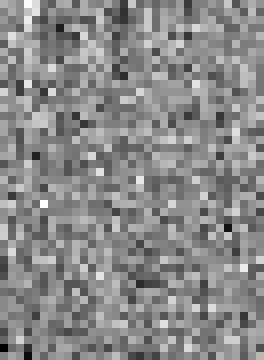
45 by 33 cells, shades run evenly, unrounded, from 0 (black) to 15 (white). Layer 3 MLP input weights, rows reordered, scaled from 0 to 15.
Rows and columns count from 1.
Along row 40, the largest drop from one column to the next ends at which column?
31
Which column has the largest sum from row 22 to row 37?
13
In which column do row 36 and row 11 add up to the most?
4
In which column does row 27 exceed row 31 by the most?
30
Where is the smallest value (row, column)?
44, 1
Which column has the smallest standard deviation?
9
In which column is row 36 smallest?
18
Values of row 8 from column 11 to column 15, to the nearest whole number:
11 8 11 9 8
